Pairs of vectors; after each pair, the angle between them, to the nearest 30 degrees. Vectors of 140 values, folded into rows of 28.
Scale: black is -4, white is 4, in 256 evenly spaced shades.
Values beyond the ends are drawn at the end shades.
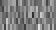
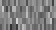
120 degrees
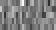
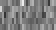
30 degrees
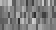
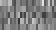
30 degrees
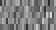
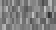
120 degrees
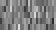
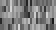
30 degrees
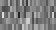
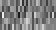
30 degrees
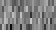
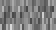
150 degrees
